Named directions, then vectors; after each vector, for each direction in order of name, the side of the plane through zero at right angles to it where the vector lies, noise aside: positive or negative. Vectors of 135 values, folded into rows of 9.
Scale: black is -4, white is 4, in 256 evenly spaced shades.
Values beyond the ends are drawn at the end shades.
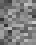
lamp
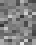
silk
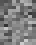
positive, positive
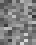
positive, positive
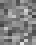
positive, positive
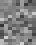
negative, positive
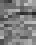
positive, negative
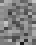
negative, negative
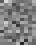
negative, negative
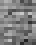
negative, negative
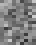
negative, negative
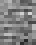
negative, negative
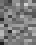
positive, negative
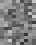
negative, negative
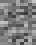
negative, negative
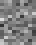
negative, positive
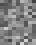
positive, positive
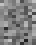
negative, negative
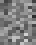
positive, positive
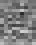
negative, positive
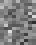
negative, negative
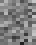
negative, negative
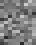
positive, negative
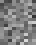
positive, positive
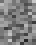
negative, negative
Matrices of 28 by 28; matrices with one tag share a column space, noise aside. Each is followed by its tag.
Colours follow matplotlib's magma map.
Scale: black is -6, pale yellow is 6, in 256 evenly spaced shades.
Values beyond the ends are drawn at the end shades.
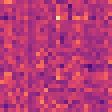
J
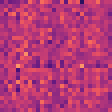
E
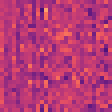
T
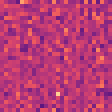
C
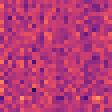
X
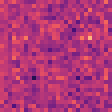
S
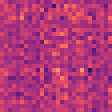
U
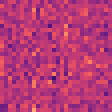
T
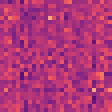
J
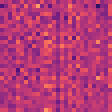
U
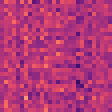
E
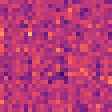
T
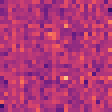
T
